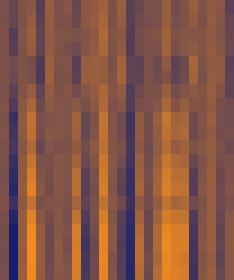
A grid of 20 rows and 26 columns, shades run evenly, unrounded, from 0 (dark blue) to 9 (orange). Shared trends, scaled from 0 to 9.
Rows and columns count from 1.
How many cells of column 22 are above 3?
13
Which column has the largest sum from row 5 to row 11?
12
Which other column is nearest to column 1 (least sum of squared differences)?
8
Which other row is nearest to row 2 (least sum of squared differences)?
7
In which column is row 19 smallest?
2
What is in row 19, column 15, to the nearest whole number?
1
